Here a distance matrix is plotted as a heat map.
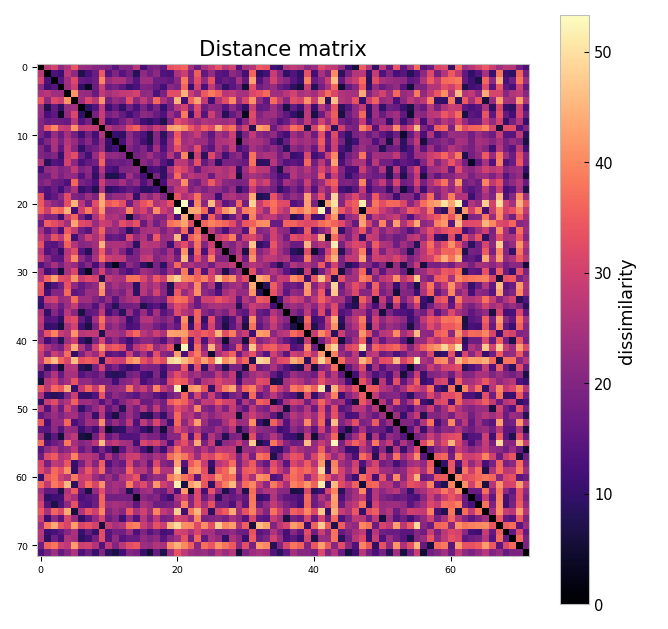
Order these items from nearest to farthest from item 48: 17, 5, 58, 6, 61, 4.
6, 17, 4, 58, 5, 61
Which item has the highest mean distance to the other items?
43
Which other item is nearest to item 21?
47
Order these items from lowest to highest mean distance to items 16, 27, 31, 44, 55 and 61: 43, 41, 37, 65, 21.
37, 65, 21, 41, 43
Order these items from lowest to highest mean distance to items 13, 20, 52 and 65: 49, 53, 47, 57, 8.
53, 8, 47, 49, 57
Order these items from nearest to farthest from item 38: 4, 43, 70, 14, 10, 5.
14, 10, 4, 5, 70, 43
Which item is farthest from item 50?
23
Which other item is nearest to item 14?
63
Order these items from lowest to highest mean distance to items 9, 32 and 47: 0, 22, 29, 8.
29, 8, 0, 22
